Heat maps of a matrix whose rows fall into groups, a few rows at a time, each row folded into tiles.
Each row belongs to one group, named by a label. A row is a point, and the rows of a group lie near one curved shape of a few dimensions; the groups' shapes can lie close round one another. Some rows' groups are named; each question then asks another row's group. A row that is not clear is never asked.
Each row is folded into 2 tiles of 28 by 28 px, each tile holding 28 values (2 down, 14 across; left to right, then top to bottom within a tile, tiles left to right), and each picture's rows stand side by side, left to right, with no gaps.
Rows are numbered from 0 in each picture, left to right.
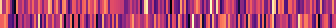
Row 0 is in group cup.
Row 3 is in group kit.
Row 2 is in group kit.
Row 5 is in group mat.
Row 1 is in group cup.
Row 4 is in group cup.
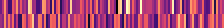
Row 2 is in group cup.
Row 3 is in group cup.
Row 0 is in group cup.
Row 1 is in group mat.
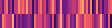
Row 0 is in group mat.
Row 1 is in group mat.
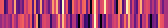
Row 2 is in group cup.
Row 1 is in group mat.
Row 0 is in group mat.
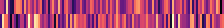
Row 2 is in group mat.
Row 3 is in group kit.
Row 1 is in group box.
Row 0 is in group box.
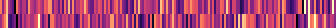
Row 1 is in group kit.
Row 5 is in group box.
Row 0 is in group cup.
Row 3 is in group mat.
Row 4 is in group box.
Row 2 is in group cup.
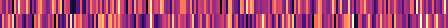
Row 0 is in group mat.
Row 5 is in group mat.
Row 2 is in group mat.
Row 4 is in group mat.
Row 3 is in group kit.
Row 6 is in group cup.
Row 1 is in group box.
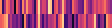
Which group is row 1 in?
cup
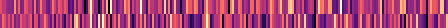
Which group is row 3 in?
mat
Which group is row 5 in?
mat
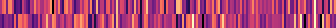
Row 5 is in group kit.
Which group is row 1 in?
mat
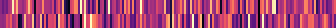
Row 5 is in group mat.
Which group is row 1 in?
box
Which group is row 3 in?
kit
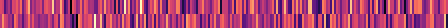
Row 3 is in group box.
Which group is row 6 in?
mat
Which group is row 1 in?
cup
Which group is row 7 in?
mat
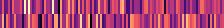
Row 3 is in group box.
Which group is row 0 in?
kit
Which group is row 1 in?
kit
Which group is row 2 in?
box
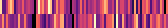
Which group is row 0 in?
mat
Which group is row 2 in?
kit
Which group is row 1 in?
cup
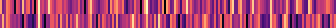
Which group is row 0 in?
mat
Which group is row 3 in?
box
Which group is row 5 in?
cup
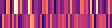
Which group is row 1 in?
mat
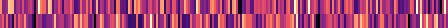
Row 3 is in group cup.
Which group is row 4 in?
box
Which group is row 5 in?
cup
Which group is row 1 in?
mat
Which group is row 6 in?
mat
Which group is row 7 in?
box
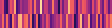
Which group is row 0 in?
mat
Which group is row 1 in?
kit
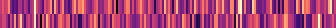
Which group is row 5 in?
mat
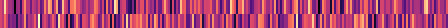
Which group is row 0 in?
cup
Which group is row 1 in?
box
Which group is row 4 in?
box
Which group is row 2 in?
box
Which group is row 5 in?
cup
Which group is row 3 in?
kit
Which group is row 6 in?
mat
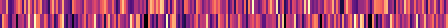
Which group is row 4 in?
kit
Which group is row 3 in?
cup
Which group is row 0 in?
box
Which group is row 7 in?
kit
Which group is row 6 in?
mat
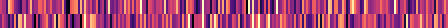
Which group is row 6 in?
cup
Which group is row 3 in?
kit
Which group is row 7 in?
box
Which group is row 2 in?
kit
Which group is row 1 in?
box
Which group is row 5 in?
cup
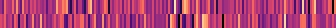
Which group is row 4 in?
kit
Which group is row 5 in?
kit
